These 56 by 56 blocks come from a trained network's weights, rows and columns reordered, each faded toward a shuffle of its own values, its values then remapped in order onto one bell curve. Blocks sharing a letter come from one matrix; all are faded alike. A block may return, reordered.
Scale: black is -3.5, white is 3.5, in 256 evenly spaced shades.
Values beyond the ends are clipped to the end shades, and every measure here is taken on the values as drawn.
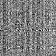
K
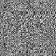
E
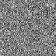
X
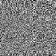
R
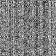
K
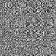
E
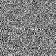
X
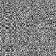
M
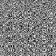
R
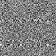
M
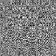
E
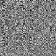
E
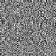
R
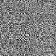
E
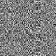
M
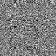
E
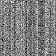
K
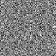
R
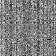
K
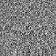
R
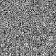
X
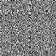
E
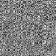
R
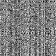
K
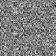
R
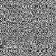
E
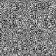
R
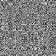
X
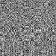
X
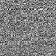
X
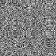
M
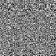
E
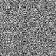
X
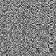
M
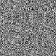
M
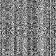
K
